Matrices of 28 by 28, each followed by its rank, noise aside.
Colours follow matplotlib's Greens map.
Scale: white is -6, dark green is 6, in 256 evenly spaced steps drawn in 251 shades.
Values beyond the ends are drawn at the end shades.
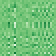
two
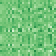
three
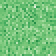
six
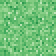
six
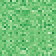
four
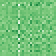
two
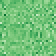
four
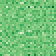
four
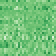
four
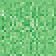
four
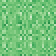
two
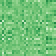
three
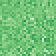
five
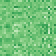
four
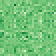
four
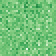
five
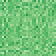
four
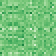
three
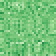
four
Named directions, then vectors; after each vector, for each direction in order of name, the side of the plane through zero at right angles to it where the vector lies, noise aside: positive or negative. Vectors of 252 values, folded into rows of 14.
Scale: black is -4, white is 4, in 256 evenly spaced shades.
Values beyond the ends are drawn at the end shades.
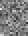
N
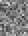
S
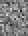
negative, negative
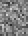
negative, negative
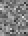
positive, negative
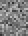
negative, negative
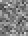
negative, positive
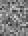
negative, negative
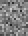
negative, negative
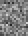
negative, negative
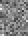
positive, negative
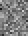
negative, positive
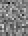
negative, negative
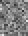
positive, negative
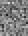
positive, positive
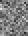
positive, negative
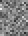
positive, negative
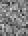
negative, negative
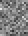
positive, negative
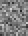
negative, negative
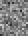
negative, negative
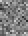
negative, positive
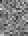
positive, negative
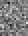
negative, negative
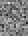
positive, positive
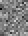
negative, positive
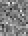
positive, positive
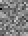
negative, positive
